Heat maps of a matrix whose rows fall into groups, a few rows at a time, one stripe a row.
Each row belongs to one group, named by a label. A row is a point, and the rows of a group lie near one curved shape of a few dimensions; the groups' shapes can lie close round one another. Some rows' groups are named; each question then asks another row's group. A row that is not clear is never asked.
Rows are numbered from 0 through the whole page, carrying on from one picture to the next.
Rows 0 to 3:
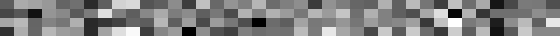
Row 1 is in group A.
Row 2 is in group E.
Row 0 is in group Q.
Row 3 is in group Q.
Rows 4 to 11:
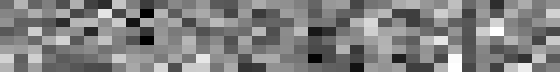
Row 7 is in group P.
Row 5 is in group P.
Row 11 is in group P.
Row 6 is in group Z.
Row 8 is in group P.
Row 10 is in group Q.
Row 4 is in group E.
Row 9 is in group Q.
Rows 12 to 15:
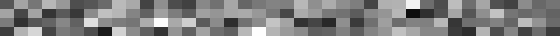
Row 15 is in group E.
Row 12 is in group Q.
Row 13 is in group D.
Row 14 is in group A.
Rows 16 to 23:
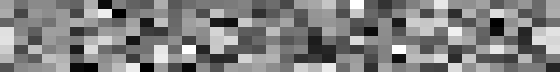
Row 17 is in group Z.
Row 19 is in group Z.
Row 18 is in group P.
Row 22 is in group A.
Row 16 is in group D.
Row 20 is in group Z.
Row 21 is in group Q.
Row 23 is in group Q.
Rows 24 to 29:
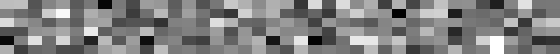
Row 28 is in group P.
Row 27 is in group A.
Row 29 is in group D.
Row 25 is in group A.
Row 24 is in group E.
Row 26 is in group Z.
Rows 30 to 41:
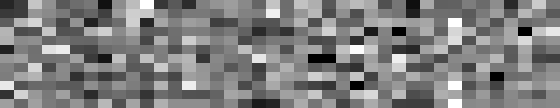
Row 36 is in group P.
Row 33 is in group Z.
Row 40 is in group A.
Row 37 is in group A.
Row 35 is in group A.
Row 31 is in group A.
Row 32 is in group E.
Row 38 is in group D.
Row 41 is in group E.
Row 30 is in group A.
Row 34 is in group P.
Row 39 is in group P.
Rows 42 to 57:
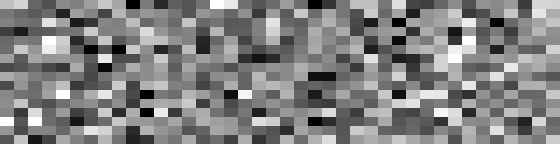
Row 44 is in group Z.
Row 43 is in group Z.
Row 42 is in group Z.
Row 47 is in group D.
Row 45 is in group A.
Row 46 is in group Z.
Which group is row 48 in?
E
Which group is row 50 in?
P
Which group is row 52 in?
P
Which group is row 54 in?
P
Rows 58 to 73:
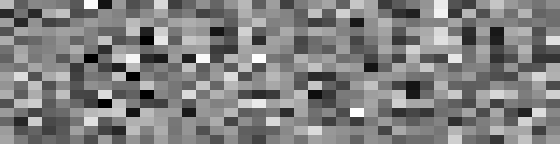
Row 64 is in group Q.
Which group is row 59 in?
A
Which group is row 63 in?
P
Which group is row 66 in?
Z
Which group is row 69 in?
E
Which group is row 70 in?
Z
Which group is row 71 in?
A
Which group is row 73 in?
E
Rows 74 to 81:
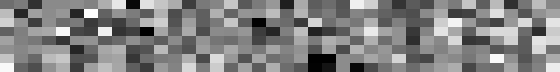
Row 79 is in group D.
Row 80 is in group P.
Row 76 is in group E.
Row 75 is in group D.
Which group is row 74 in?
Z
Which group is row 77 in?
P
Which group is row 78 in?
Z
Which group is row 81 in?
P
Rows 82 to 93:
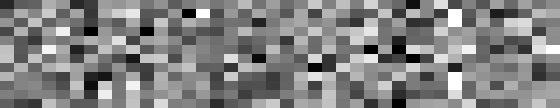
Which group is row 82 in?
A
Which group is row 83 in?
Q
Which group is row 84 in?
P
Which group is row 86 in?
Z
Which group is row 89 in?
P
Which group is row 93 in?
Z
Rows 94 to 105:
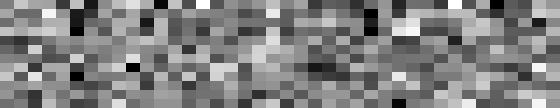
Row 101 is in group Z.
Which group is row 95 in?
Z
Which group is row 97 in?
Q
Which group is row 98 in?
A
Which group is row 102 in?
Q
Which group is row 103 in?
Q
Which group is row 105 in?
Z
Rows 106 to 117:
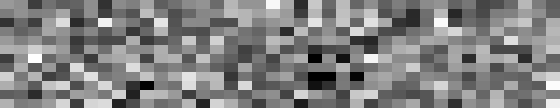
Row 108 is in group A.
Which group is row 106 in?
E
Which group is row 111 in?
Q
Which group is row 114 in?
Q
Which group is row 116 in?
Z
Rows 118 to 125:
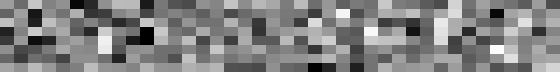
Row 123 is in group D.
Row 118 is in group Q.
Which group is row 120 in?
E
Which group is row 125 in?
Q
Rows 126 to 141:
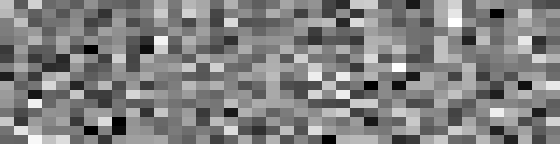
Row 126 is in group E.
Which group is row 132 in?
Z
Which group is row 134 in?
A
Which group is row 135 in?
Z
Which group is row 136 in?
E
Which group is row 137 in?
E
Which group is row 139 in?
Z
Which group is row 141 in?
A
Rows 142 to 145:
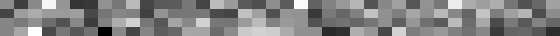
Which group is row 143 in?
P
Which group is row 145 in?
E
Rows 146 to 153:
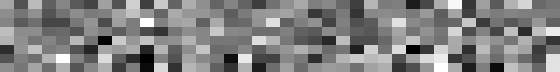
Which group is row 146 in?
P
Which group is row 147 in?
Q
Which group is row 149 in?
Z
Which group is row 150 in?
P
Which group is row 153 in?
P
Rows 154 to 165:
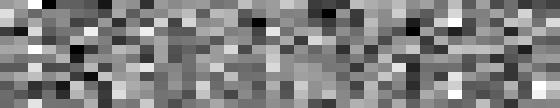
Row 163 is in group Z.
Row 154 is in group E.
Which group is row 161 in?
A
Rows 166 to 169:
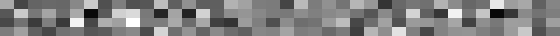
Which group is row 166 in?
D
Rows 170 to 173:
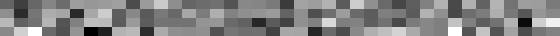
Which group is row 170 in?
Z
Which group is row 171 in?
D
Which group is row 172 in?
Z
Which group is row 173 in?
E
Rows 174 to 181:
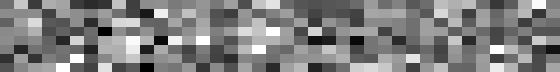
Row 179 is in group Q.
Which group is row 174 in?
Z
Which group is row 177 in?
E
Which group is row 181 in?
P
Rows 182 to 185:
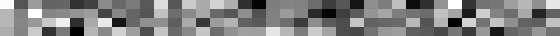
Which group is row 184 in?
Z
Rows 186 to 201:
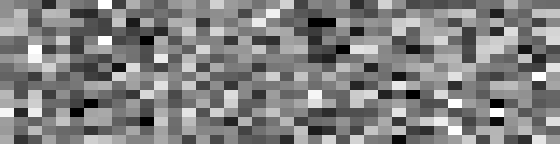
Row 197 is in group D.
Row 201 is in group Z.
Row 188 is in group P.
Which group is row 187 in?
Z
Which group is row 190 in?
P
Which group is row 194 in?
Z
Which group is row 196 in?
E
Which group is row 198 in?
Q
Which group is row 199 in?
P
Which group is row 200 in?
P
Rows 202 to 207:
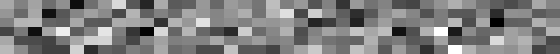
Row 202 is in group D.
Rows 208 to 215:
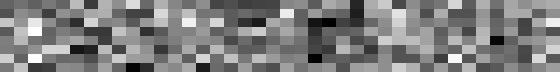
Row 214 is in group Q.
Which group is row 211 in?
E
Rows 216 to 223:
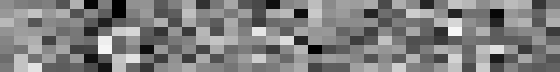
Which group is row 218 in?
E
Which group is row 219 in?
Q
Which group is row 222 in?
Q
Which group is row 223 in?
E
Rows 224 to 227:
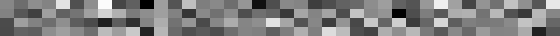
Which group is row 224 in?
P
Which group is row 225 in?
Z
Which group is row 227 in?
Q
